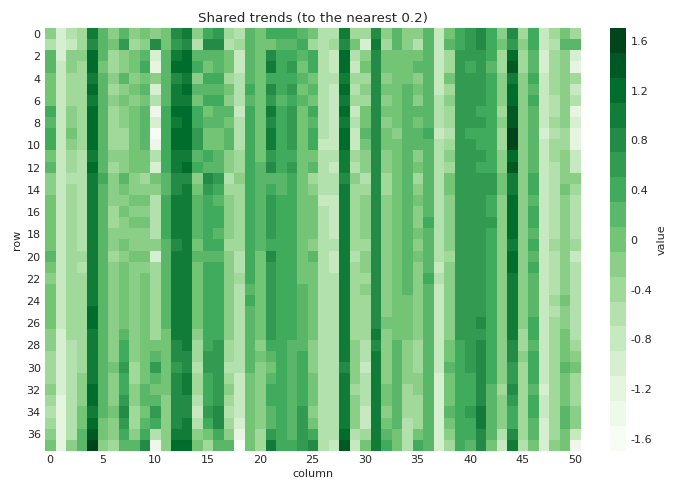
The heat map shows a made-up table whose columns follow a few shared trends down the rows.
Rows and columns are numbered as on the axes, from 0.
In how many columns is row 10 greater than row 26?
19
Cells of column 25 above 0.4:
1
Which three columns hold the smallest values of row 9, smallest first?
10, 50, 47
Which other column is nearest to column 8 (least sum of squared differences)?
35
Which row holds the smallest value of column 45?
37
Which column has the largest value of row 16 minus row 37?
18
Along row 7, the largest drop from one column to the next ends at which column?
29
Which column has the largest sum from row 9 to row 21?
44
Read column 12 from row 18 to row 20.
1 0.8 1
